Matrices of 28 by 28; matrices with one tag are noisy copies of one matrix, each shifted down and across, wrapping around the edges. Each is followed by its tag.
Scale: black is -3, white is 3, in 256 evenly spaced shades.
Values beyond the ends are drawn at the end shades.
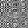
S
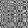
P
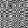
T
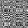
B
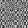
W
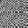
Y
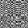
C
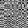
C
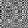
S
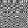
T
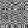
T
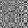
P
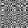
T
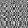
W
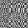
W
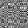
B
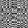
C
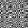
T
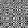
S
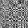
P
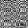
B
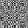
S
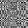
P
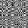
T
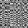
C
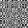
P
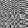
C
